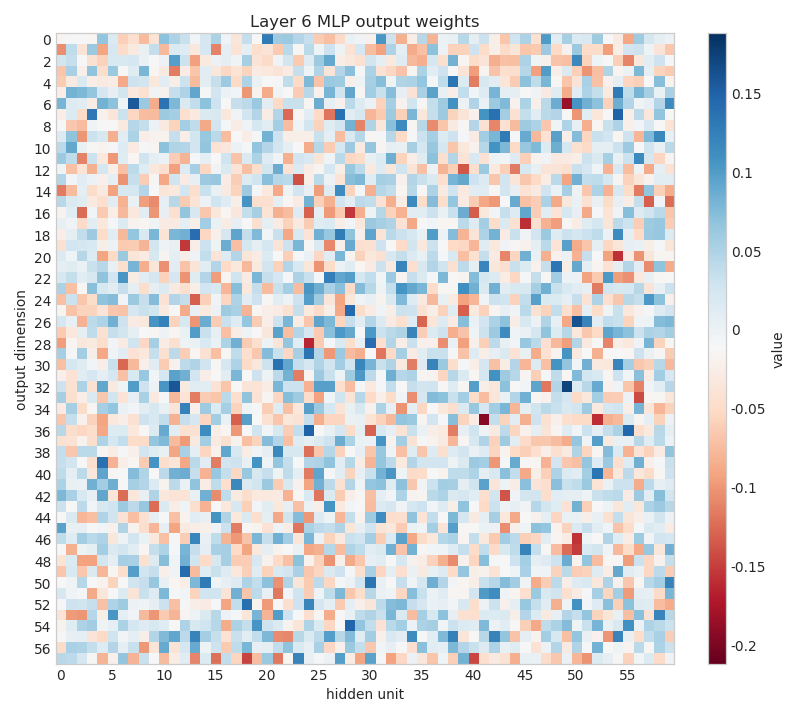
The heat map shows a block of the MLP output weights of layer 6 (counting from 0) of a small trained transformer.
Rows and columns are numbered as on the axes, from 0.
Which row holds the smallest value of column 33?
34
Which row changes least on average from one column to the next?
17
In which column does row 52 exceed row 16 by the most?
24
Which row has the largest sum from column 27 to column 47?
23
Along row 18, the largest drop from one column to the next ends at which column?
14
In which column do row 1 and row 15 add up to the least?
59
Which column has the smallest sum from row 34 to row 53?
11
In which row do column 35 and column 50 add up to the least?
46
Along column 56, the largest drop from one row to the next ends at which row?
32
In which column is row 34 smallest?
33
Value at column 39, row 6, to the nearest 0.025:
0
